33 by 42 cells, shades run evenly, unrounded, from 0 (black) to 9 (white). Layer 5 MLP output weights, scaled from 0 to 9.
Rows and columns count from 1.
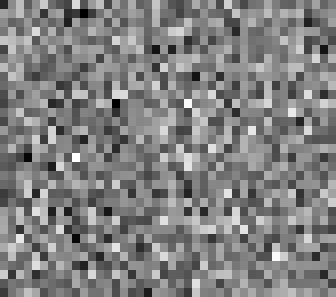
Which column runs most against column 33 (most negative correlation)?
16
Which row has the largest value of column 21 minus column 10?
25
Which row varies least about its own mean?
20
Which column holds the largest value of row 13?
37
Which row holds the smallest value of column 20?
6
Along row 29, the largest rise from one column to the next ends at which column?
35
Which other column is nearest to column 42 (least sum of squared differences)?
40
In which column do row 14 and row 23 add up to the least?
38
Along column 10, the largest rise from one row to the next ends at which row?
18
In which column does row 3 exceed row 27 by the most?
10
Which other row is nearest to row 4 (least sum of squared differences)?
7
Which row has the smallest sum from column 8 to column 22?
22
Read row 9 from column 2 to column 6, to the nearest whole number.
7 6 3 2 3
